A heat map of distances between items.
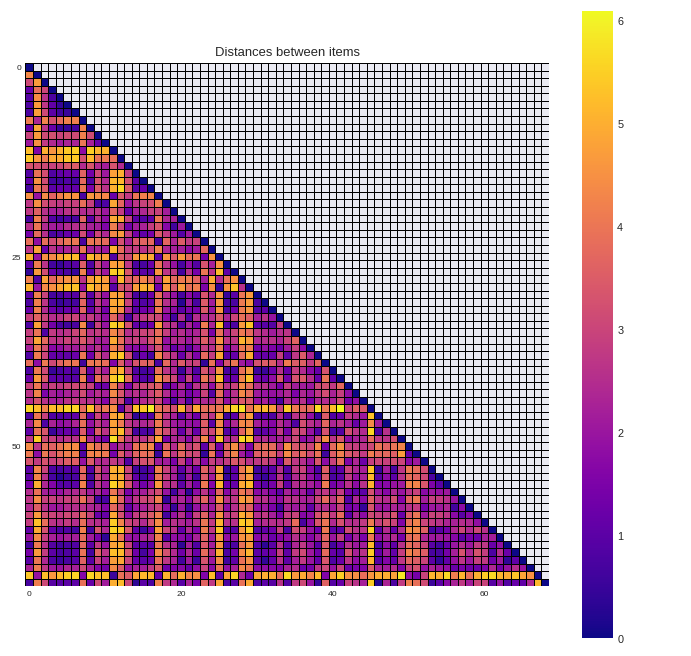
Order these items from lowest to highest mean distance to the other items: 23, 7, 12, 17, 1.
23, 7, 17, 1, 12
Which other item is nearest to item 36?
60
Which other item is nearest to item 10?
62
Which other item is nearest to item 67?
11
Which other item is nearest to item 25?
29
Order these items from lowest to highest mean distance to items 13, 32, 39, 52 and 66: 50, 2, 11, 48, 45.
50, 48, 2, 11, 45
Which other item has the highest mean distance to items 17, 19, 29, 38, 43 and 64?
45
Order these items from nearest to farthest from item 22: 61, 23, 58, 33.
61, 58, 33, 23
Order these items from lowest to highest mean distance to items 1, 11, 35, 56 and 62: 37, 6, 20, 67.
37, 20, 67, 6
